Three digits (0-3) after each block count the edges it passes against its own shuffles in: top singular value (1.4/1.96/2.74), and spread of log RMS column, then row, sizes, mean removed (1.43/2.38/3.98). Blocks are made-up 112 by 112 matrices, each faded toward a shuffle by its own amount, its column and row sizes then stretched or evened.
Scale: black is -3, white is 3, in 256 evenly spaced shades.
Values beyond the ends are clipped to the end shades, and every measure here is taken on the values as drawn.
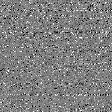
2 0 2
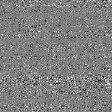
0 1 2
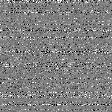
1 0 3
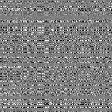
3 0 3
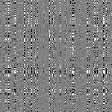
3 3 2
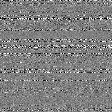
2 0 3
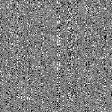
2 2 0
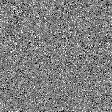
1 0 1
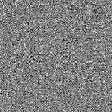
2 0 1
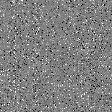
1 1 0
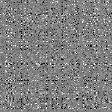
2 2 2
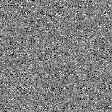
1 0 2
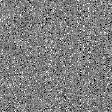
1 2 0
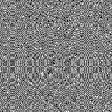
3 0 0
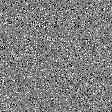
0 0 1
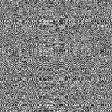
3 0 2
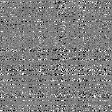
0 2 3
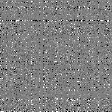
1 2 2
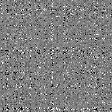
1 2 2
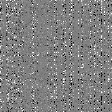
0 3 1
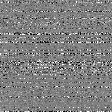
2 0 3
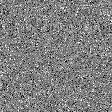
1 0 0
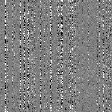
2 3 0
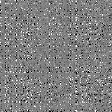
2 2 2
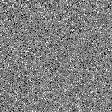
1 0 0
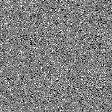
0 1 1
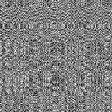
3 1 0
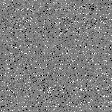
1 0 2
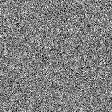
1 0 0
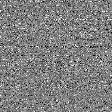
1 0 2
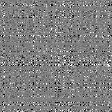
1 2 3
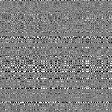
3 1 3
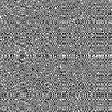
3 0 2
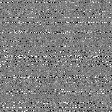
0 0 3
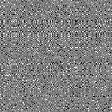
3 1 2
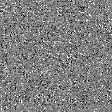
1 1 1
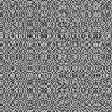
3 1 2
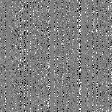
0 3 1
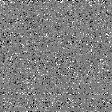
1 1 2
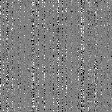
2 3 1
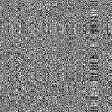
3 2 1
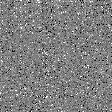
1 1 1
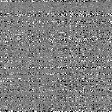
0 2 3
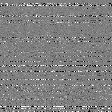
2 0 3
